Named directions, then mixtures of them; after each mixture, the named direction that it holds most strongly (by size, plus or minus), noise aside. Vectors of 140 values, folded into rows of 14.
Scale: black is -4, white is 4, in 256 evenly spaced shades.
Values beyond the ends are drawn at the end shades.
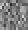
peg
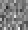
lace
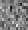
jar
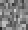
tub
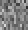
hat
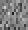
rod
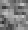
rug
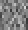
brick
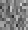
jar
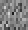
rod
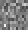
peg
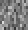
hat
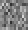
peg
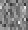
peg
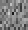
rod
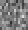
tub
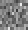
rod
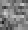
rug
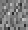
rod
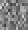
peg
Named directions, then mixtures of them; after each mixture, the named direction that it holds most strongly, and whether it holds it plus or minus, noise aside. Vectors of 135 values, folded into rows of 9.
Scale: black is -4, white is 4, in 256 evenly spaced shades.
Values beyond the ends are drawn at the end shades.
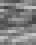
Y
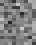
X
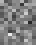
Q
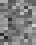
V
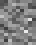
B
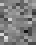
V, minus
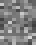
X, minus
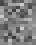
Q, minus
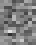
Q, minus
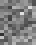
V, plus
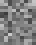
Q, plus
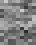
Y, minus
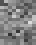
Q, minus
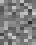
Q, plus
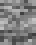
Y, minus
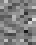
B, minus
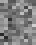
V, plus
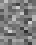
B, minus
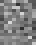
X, minus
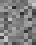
V, minus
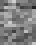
Y, minus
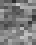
Y, plus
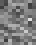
B, plus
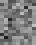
V, plus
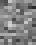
B, plus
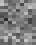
Q, plus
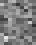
V, minus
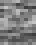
Y, minus
